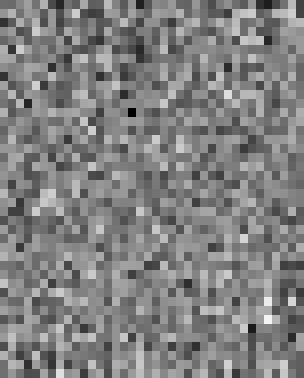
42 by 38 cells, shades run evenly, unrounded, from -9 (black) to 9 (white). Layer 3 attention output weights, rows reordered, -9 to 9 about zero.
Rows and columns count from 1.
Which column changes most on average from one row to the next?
1
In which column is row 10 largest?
5
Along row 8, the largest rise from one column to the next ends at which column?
30
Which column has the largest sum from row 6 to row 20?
14
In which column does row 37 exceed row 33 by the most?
31
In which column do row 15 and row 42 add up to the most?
8
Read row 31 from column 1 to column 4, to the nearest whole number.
1 -1 0 -1
